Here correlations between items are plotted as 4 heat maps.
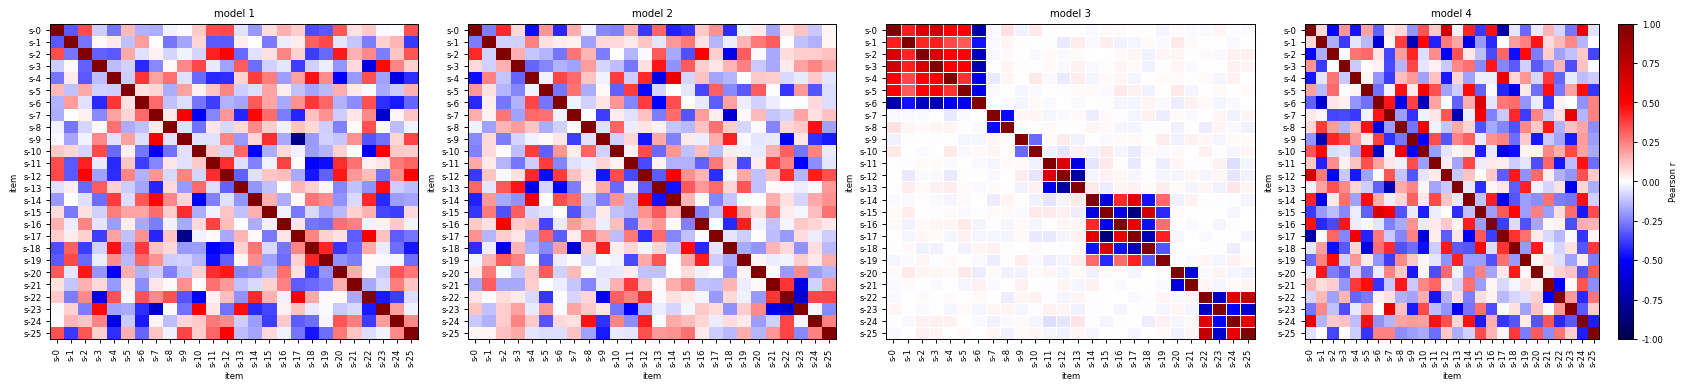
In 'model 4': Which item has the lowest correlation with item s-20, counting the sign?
s-9
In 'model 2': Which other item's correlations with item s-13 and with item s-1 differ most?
s-4
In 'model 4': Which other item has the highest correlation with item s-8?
s-10
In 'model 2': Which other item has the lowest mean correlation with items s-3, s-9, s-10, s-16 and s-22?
s-5
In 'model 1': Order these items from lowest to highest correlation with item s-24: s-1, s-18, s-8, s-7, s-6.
s-6, s-18, s-8, s-7, s-1
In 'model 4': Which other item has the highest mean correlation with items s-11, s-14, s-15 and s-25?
s-6
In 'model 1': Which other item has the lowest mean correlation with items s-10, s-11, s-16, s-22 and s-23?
s-7
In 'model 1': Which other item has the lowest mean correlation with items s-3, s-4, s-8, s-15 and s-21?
s-20
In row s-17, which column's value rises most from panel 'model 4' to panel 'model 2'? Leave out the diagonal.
s-0
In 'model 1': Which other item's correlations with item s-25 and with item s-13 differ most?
s-12
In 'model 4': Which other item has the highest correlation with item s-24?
s-0
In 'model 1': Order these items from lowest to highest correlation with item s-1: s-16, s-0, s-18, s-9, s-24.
s-0, s-9, s-16, s-24, s-18
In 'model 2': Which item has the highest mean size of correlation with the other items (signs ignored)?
s-12
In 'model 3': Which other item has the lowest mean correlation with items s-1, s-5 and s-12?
s-6
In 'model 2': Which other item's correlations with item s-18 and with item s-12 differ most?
s-9
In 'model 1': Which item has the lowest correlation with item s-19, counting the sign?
s-11
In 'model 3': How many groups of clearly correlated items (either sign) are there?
7
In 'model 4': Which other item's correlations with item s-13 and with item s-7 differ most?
s-23
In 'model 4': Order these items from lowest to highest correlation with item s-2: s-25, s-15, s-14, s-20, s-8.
s-25, s-20, s-15, s-14, s-8
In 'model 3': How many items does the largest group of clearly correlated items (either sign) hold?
7
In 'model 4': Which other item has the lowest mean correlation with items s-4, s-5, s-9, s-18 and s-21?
s-22
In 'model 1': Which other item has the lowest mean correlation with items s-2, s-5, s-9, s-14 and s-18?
s-23
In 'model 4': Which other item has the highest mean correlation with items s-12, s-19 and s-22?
s-1
